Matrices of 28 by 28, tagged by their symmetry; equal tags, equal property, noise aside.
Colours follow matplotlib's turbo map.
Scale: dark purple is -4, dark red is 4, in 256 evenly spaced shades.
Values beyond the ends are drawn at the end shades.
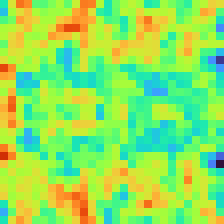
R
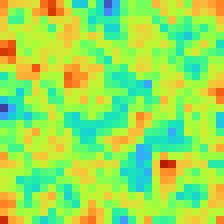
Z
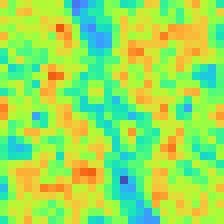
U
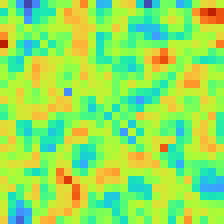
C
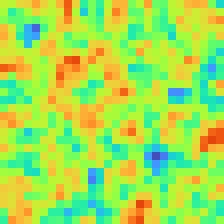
Z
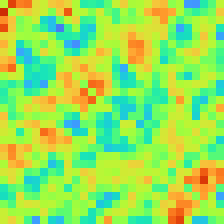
Z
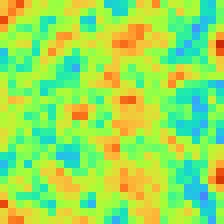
R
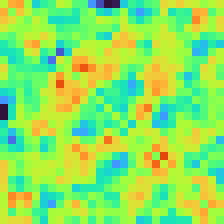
Z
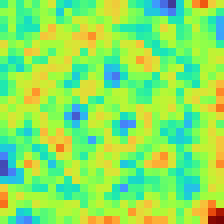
Z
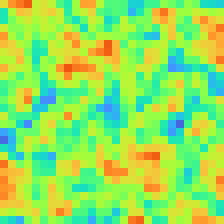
U
